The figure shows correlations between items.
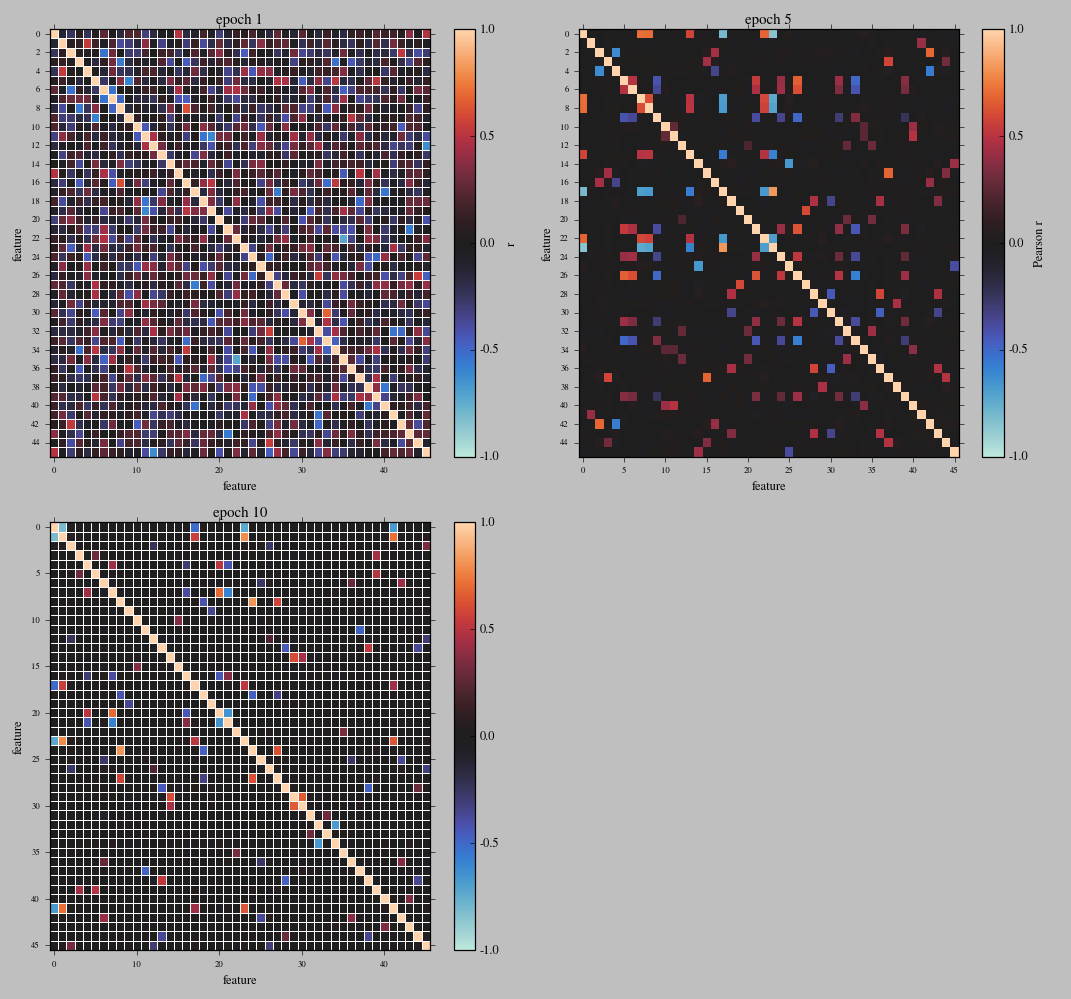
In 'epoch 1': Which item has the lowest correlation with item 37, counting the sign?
18
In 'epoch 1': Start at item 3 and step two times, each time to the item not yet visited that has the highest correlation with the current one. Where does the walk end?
35
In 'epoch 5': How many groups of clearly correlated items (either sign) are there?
11
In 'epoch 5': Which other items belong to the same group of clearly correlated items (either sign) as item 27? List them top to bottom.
19
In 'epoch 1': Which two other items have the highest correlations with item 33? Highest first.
30, 31
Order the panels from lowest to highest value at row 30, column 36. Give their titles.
epoch 5, epoch 10, epoch 1
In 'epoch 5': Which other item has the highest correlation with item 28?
36
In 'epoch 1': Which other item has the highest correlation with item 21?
6
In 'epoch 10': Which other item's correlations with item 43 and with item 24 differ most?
8
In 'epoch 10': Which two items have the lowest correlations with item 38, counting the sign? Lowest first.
28, 44
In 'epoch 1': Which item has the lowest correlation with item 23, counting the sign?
2
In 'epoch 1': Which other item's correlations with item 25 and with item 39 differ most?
38
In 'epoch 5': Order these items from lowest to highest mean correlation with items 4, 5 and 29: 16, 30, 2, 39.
2, 16, 30, 39
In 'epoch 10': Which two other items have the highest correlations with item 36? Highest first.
42, 6
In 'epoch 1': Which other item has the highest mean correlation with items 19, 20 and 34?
16
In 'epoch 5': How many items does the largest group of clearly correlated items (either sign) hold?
9
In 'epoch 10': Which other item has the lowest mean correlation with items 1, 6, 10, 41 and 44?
0
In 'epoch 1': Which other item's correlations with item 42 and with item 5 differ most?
32
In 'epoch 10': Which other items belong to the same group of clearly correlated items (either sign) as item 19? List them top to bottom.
9
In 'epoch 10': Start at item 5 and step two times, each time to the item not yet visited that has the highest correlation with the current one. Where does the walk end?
3
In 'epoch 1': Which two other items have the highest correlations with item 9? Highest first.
36, 30
